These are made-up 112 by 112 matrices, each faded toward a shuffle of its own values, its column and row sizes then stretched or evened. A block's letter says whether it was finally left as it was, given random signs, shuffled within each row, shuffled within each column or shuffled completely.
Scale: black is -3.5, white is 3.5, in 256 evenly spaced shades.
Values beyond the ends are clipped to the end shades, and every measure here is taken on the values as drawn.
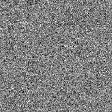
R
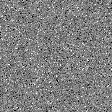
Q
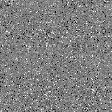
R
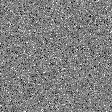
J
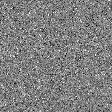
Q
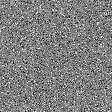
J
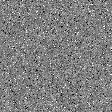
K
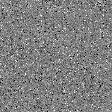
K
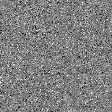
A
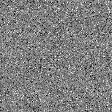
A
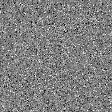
A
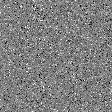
K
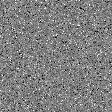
J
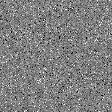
A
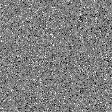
A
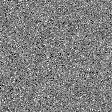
J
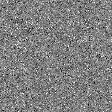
A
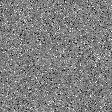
J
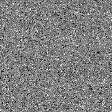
A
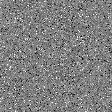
K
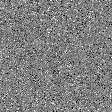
J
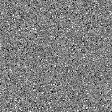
R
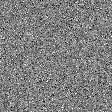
J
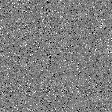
A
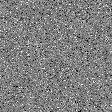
J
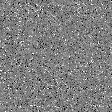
Q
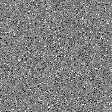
R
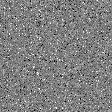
K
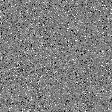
K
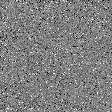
Q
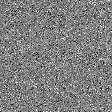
A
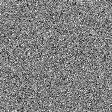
Q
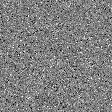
J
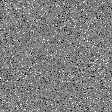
Q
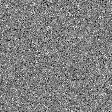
K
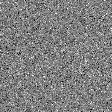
Q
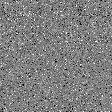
Q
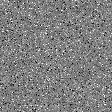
J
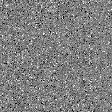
R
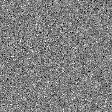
K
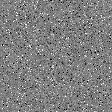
K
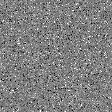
A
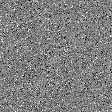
K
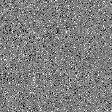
R
